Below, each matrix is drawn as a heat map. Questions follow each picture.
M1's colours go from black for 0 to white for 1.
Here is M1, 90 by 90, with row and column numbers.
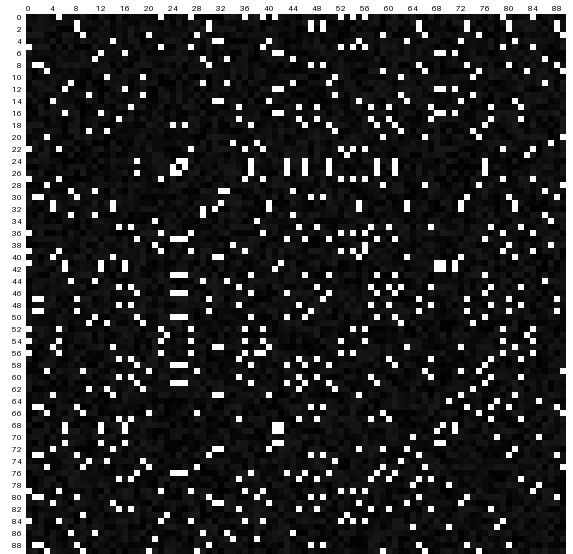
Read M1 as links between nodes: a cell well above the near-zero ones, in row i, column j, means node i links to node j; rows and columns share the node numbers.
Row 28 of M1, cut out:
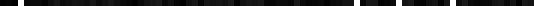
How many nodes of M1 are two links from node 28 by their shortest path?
3
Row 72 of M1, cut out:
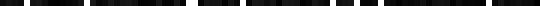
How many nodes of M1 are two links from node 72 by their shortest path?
8
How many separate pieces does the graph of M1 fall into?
3
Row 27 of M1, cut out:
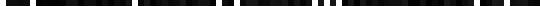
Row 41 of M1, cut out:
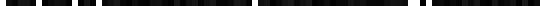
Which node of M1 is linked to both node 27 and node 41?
node 0
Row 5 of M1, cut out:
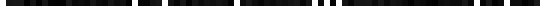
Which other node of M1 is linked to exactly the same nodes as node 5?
node 36
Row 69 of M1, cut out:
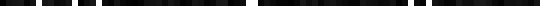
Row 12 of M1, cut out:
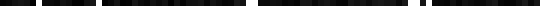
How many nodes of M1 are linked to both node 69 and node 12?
6
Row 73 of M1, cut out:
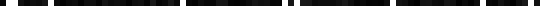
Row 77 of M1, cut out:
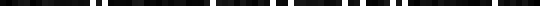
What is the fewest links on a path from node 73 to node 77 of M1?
2
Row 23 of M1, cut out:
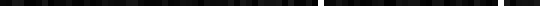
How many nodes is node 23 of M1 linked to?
2
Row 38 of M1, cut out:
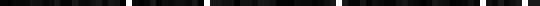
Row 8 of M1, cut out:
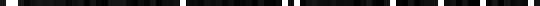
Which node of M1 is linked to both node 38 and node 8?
node 80
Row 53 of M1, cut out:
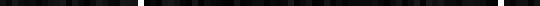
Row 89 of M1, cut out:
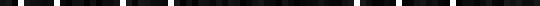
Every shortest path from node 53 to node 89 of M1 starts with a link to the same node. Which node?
node 83
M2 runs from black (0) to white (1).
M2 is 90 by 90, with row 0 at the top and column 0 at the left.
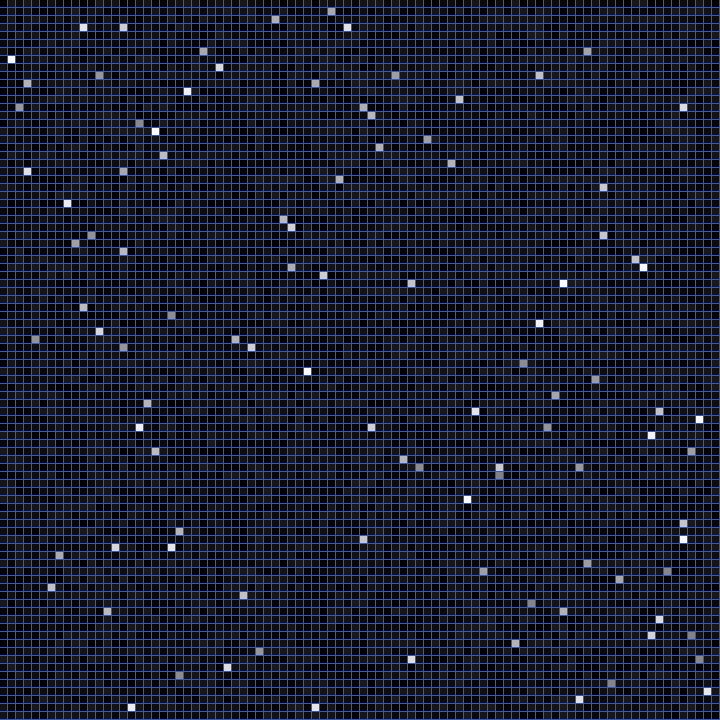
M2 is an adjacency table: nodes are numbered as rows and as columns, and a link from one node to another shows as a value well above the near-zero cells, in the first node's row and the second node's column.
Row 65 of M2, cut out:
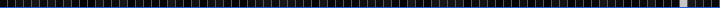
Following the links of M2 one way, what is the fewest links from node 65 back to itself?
5
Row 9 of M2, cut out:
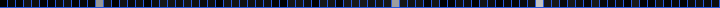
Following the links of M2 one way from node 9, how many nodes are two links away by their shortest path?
4
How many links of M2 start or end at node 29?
3
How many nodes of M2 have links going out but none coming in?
4
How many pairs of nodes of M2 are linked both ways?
5
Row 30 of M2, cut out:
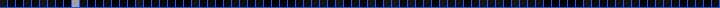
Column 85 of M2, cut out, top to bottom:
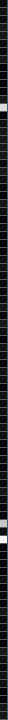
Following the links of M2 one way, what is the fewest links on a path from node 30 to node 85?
3
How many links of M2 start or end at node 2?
2
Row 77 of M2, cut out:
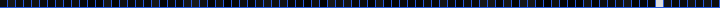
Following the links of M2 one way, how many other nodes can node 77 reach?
8
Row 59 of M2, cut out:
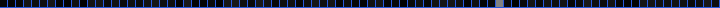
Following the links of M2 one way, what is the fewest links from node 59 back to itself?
7
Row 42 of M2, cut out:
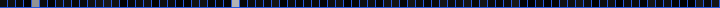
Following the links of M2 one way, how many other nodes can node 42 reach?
7
